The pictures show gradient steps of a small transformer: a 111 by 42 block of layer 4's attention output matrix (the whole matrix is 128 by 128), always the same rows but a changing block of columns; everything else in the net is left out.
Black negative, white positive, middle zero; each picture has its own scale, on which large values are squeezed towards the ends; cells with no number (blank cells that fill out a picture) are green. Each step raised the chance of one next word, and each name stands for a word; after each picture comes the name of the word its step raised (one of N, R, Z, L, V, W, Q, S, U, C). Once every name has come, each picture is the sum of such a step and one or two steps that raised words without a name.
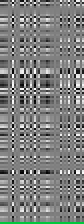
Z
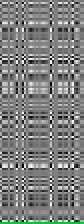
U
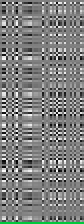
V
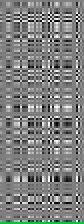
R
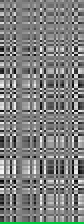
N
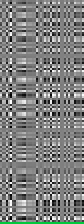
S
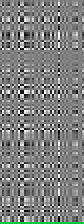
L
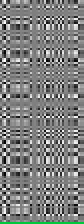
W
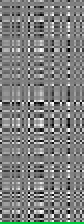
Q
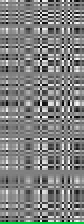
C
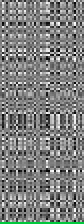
V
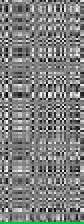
W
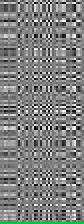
L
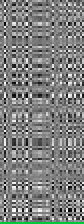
S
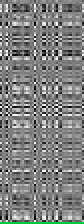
V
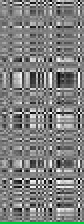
V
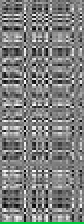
C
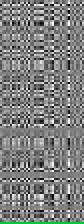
U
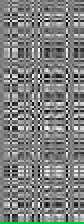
Q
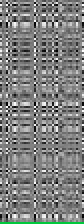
Q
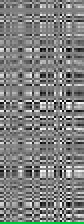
Q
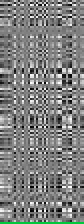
Z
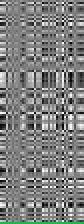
V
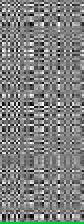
Q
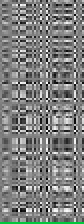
W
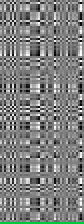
N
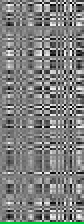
Z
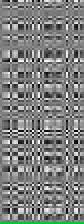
W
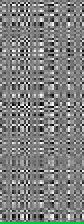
Q
